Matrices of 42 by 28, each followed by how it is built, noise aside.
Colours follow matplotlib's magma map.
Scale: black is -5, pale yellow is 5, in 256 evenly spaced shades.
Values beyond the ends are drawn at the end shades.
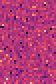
sparse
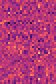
low rank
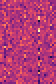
uneven columns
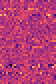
uneven rows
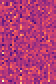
uneven columns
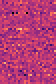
uneven rows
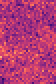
smooth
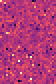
sparse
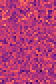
low rank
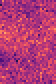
smooth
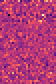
uneven rows
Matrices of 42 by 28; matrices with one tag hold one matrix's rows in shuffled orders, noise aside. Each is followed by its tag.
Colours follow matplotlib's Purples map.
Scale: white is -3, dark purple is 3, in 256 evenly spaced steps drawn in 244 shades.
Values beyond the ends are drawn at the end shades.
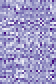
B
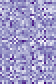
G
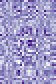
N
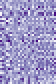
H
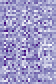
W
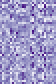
G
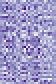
W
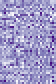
B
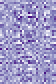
N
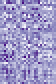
W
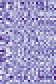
H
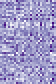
B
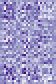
W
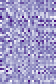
H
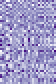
H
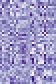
G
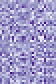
G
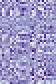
G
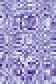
N
